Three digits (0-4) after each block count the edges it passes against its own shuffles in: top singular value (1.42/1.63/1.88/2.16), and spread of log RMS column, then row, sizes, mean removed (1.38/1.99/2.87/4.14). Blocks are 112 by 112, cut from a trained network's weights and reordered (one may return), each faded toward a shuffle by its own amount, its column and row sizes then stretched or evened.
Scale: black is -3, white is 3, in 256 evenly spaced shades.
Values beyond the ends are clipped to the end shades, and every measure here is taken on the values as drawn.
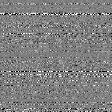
4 0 4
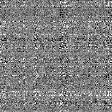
2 3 3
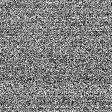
1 0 1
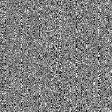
2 3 0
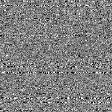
3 1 3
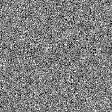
1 1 1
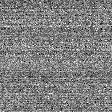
2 0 1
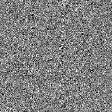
3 2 1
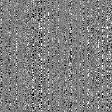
1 4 1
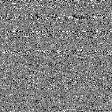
1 1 3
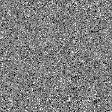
0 2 1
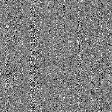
2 3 0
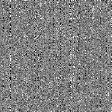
1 3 1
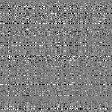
4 2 4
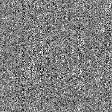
0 2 1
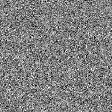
2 1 1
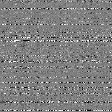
2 1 4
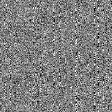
3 3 0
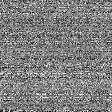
2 0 3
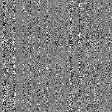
1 4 2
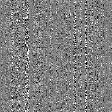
0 4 0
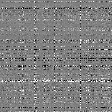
3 3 4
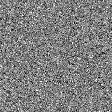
2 0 0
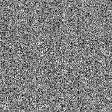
0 1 1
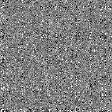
0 3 2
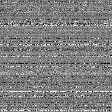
4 0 4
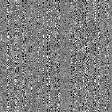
2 4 0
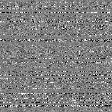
0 1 4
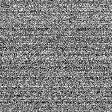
3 1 2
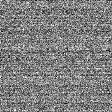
2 1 1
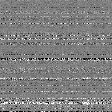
4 1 4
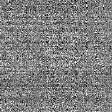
2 3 0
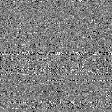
3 0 3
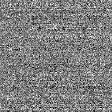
1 2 2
